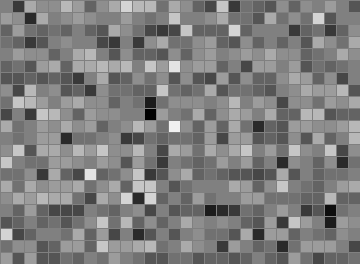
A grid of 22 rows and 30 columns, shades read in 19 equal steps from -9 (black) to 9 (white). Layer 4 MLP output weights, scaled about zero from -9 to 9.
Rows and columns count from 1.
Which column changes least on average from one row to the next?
17
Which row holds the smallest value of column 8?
8
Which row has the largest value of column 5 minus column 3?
10
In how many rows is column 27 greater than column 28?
9
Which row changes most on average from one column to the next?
13
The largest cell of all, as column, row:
15, 11
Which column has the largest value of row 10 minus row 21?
4
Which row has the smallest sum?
18
